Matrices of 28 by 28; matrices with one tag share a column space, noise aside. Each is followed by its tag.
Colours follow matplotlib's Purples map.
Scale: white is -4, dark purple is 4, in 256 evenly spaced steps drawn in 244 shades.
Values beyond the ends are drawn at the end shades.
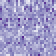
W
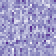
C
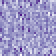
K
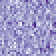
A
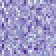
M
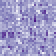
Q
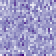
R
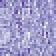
Q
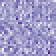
A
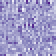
W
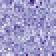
W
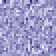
M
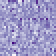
W
